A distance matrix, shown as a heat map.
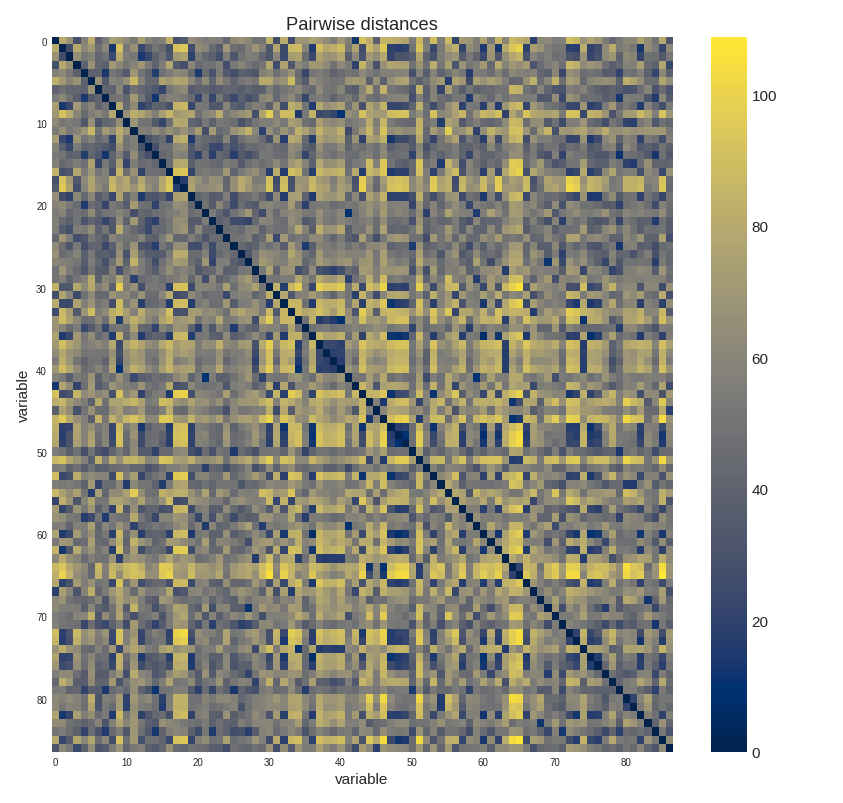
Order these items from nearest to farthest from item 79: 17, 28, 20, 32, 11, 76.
20, 28, 76, 32, 17, 11
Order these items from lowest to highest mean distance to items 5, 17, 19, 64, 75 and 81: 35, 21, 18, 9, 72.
35, 21, 72, 18, 9
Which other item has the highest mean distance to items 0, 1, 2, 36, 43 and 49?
65
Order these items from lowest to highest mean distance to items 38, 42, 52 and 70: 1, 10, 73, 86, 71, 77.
86, 71, 10, 77, 1, 73
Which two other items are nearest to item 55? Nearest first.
5, 58
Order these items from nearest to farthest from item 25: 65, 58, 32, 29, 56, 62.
58, 32, 62, 29, 56, 65
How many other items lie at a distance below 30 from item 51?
4
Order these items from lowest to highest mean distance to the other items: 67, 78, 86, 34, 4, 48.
4, 86, 48, 78, 67, 34
